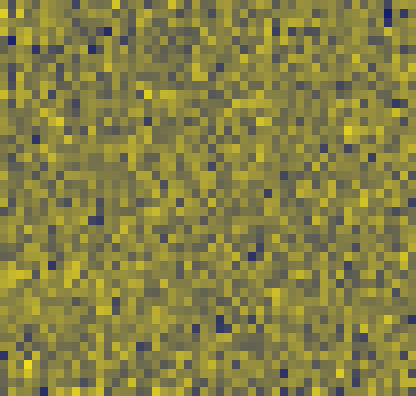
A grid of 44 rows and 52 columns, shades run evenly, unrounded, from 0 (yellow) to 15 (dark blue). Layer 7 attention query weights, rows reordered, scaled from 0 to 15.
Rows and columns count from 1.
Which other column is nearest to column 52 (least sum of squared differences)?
36
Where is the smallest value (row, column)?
41, 4
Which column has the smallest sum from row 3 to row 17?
34
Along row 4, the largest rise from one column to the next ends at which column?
35
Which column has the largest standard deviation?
2
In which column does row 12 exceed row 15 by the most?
46
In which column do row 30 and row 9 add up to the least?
51
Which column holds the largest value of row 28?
33
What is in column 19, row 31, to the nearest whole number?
8
